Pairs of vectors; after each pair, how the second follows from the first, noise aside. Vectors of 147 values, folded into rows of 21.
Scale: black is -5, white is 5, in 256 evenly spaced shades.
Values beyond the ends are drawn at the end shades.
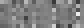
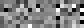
wrapped around, negated, scaled up.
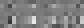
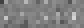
wrapped around, partly zeroed.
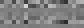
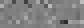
partly zeroed.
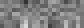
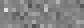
wrapped around, partly zeroed.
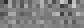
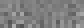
reversed, negated, shrunk.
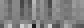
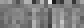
reversed, negated.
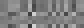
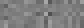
wrapped around, negated, shrunk.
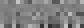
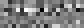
wrapped around, negated, scaled up.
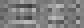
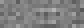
wrapped around, negated, shrunk.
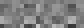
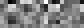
reversed, scaled up.
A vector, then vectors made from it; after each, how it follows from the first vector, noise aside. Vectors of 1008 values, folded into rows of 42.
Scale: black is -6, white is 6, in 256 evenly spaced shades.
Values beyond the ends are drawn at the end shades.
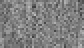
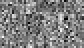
wrapped around, scaled up.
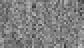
copied.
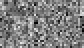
wrapped around, scaled up.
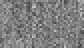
negated.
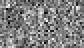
wrapped around, scaled up.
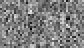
wrapped around, scaled up.
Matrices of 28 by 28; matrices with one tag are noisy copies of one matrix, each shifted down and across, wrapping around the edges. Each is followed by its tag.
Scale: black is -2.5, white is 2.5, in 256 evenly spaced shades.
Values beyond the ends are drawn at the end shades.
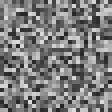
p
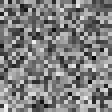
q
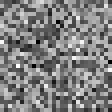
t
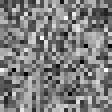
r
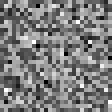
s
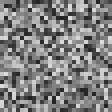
q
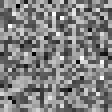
s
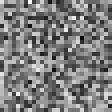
s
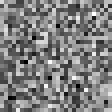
r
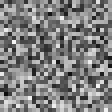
q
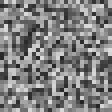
p
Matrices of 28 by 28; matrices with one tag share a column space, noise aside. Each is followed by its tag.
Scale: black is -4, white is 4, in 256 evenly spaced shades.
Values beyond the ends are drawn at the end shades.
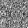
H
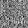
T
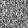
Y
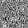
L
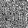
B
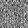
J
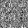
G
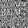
J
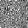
B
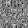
Y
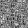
T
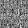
Y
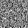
G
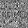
H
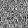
L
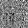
B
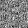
G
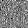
B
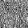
L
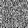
J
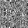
J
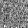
G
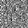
B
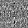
H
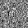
H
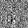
L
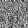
L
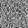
G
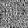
J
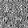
L
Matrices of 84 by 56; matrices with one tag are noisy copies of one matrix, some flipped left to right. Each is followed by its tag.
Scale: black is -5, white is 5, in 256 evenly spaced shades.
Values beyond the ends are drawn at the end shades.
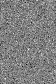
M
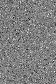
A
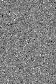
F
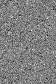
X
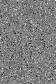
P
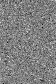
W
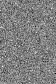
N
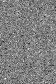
M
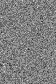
A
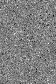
F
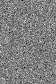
P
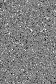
X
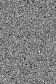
M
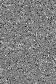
W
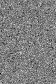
N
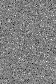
W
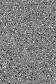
A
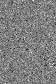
A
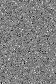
N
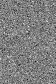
W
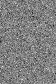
N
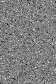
M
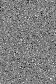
M
